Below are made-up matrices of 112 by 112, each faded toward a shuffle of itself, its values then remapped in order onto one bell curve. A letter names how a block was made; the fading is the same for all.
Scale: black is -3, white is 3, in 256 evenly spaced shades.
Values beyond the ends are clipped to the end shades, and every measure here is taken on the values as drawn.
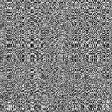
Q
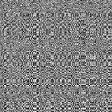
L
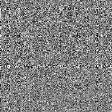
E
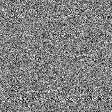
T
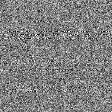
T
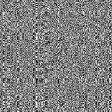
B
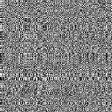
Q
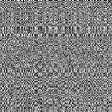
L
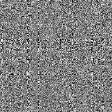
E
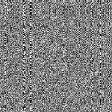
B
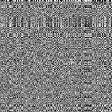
L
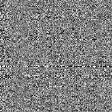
E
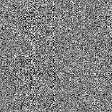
E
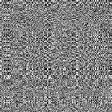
Q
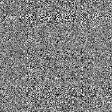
E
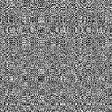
Q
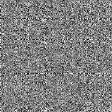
E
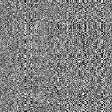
B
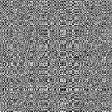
L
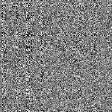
E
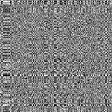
L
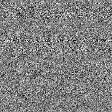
T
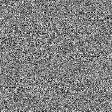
T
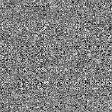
E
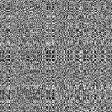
Q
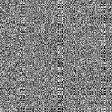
B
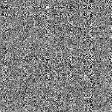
E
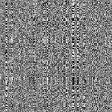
B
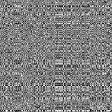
L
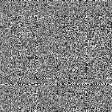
E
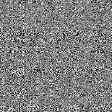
E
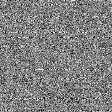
T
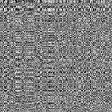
L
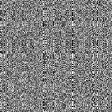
B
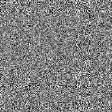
E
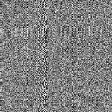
B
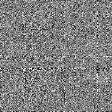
E
